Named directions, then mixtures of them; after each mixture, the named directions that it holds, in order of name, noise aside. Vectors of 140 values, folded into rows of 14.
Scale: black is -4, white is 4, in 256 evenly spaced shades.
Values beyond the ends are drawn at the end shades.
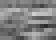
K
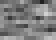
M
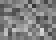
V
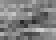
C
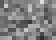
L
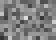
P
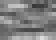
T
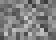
P, V.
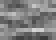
C, T.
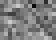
T, V.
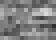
K, M.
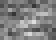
C, K, V.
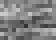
C, K.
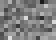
M, P.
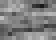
K, T.
